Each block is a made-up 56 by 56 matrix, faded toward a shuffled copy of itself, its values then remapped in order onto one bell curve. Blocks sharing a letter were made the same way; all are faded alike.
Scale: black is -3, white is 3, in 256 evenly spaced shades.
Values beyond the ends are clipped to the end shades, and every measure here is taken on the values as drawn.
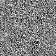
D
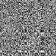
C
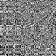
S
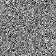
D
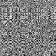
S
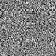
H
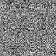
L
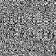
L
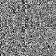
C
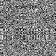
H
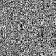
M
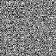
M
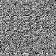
L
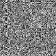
C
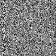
D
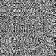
M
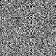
C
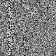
D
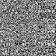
H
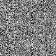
D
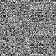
H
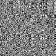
L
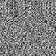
S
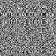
S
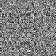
H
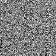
D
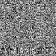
H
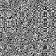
S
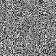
C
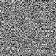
L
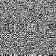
L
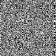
M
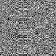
S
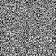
H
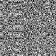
L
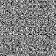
L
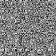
C
